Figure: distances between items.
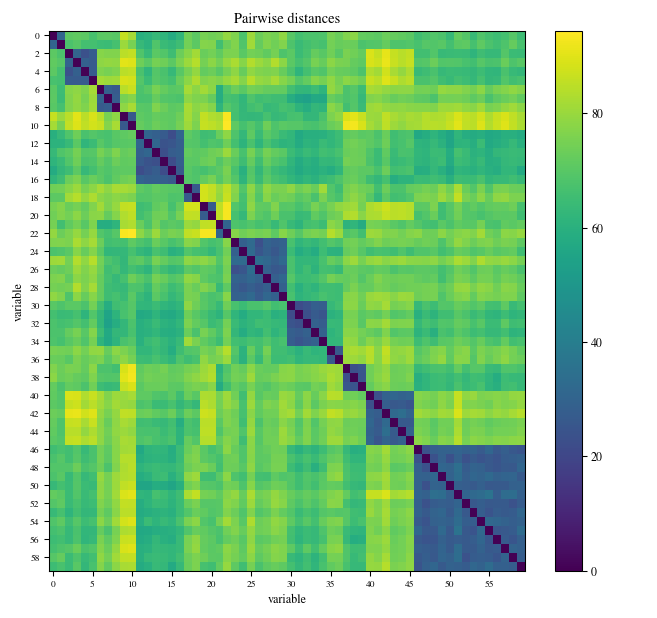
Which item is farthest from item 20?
22
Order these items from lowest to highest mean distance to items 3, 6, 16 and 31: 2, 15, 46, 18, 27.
15, 2, 46, 27, 18
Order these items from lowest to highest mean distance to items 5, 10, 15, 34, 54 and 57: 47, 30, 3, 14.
47, 14, 30, 3
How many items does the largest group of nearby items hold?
14
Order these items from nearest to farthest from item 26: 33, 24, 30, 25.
24, 25, 33, 30
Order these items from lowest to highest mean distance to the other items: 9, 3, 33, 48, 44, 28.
48, 33, 28, 44, 3, 9
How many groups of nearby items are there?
14
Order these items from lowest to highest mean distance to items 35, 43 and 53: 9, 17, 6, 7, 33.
33, 17, 7, 6, 9
